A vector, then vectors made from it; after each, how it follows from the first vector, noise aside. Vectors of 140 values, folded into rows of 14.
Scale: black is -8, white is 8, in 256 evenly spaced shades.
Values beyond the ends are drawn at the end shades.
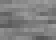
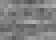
wrapped around, negated.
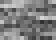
wrapped around, negated, scaled up.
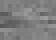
partly zeroed.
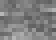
wrapped around, negated.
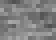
reversed.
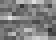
wrapped around, negated, scaled up.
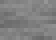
shrunk.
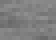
shrunk.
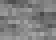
reversed.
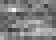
wrapped around, negated, scaled up.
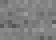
partly zeroed.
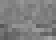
wrapped around, partly zeroed.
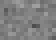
wrapped around, partly zeroed.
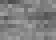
reversed.
